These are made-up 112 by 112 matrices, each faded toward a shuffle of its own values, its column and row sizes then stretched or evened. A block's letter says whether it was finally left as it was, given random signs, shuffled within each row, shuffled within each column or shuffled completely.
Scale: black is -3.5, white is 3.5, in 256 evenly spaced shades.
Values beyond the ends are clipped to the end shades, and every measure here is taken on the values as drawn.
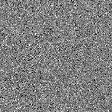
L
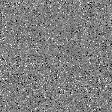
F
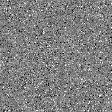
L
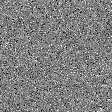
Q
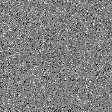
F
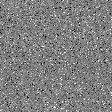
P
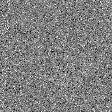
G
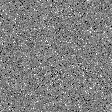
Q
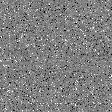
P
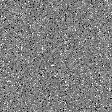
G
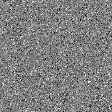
F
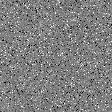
P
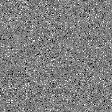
L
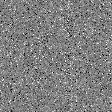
G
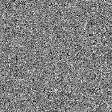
L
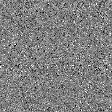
L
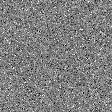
Q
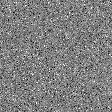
Q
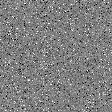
G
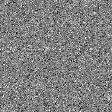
F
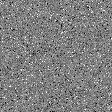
Q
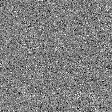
P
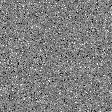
Q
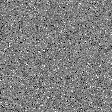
P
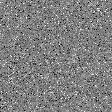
P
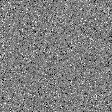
G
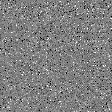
L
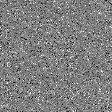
F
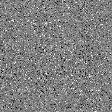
L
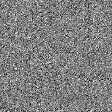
L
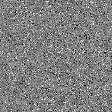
L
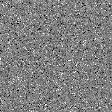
L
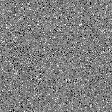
L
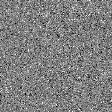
F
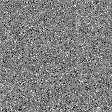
P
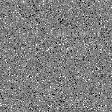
L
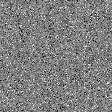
G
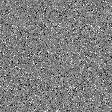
P
